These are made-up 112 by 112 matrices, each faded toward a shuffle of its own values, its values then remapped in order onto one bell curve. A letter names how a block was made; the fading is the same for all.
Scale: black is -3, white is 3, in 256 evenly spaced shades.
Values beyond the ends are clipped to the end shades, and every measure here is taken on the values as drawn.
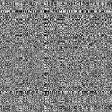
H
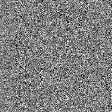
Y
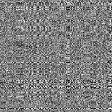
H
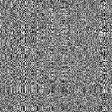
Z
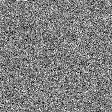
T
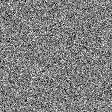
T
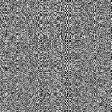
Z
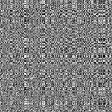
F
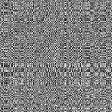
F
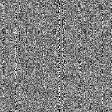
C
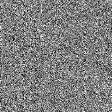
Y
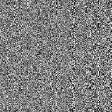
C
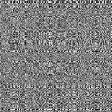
H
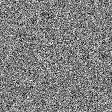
T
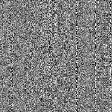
C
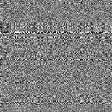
H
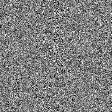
Y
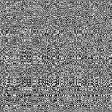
H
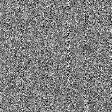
Y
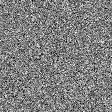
T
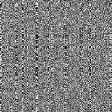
Z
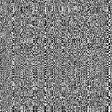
Z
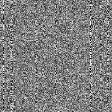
C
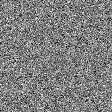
T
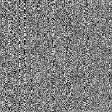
C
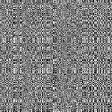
F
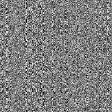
C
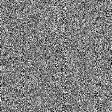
Y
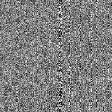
C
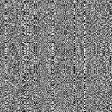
Z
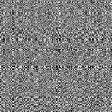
H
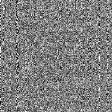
C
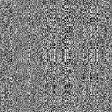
Z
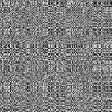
F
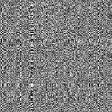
Z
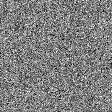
T
